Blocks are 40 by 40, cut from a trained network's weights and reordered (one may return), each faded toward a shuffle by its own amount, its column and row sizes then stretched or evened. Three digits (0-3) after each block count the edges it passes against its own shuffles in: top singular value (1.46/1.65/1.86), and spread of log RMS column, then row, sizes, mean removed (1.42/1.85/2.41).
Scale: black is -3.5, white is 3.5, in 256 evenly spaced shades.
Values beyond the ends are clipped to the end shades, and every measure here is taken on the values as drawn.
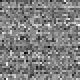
1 0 1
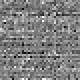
2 1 2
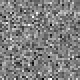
0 0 1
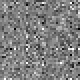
0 2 1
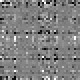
2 3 3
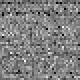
0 0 1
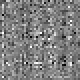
1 2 2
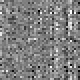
2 2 2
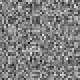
3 0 0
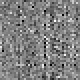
1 1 1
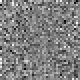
0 2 0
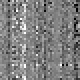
3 3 1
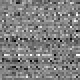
0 0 3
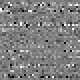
0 0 3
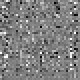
0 3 3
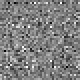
0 0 2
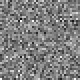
1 0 1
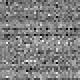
2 1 1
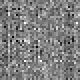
1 0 1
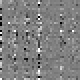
1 3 1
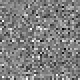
0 1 2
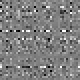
3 3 3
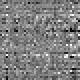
2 2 2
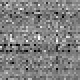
2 1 2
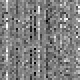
3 3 0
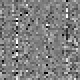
0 3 0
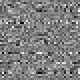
3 0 3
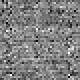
0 1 0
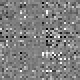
0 3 3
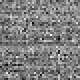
1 0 0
